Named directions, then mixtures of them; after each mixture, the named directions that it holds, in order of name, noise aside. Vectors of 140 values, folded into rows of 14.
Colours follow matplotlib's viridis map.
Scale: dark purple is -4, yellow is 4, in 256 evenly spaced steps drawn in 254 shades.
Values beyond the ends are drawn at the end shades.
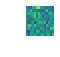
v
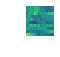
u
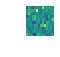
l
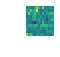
l, u, v.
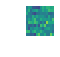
l, u, v.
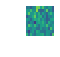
l, v.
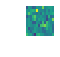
l.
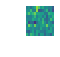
l, u, v.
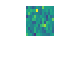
l.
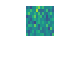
l, v.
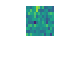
l, u, v.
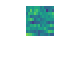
u.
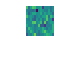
l.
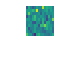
l.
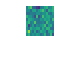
v.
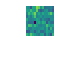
l, u, v.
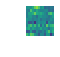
u, v.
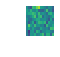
v.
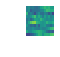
u.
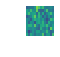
l, v.
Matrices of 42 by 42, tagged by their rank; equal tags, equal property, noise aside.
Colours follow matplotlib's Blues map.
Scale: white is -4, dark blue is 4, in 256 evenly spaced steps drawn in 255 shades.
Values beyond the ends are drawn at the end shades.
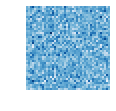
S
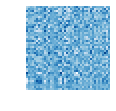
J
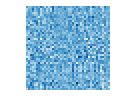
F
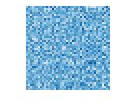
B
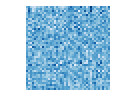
B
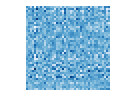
J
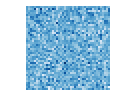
S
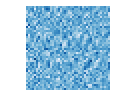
B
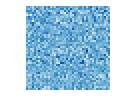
S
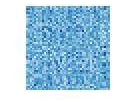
F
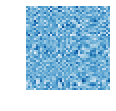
J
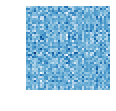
J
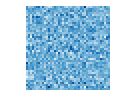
B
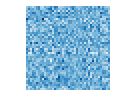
F
